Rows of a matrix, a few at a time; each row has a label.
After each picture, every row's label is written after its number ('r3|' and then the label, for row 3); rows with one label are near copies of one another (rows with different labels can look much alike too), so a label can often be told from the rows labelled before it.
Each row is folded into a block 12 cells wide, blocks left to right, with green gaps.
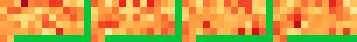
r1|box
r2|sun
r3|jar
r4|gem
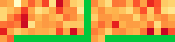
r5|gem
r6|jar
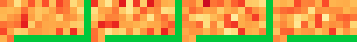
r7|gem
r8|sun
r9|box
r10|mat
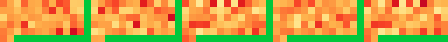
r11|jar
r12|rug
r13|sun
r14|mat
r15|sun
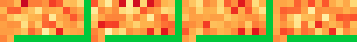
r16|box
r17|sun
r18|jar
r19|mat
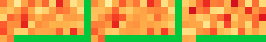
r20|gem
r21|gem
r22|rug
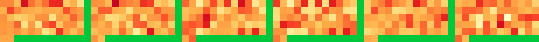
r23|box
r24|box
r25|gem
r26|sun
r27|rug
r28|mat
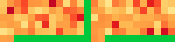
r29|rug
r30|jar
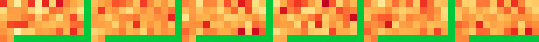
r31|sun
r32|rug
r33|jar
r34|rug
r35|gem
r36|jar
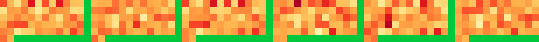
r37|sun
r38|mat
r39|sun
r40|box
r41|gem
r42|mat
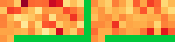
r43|box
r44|jar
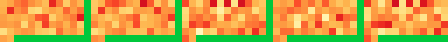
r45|rug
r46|rug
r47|sun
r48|mat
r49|sun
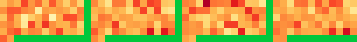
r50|mat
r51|jar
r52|box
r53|jar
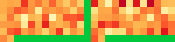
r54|mat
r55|sun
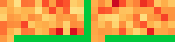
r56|jar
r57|box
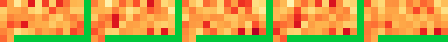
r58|sun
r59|gem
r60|jar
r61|gem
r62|jar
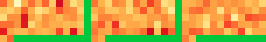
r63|gem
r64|jar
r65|mat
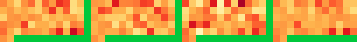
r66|jar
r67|box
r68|sun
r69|jar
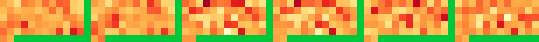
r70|jar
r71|gem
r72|box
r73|box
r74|rug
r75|mat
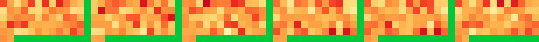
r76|sun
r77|rug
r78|box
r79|jar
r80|jar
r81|sun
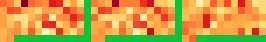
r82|box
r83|box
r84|gem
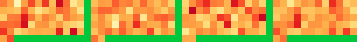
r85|gem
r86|mat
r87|rug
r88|gem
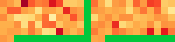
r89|box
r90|jar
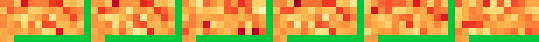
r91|box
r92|box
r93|jar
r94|box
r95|rug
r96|sun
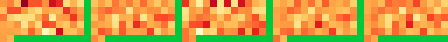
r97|box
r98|mat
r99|sun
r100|mat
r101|mat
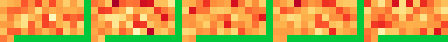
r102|mat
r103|box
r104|rug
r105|box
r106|sun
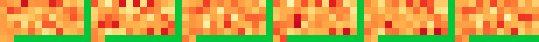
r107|box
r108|sun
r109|mat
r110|gem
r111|jar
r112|mat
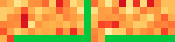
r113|gem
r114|sun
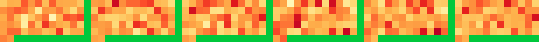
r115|mat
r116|box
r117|rug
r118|gem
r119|jar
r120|rug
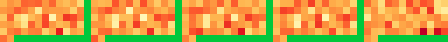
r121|mat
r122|mat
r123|mat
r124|mat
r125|jar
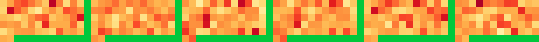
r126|rug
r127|mat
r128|gem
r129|gem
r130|rug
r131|box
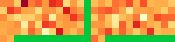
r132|box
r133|mat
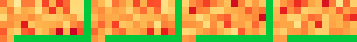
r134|jar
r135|jar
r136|rug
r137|rug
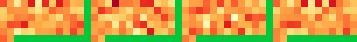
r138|sun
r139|box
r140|mat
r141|sun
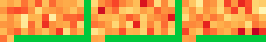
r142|mat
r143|rug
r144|jar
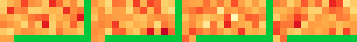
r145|rug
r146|jar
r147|mat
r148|gem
